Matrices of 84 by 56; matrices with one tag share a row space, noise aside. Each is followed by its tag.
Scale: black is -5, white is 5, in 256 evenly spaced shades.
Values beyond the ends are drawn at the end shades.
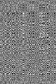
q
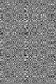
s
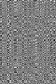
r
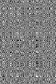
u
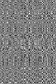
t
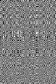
u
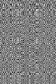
u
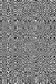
r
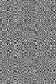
r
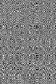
u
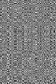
r
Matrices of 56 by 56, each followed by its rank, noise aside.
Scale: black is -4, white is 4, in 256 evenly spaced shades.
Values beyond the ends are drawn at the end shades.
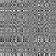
two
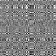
two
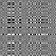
one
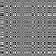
one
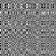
two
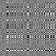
one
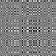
one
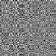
three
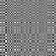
one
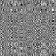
four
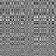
two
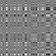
one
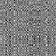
four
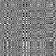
two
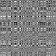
two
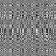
three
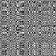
two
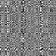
four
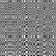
two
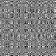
three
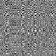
four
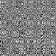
four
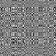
three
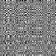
four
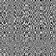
three
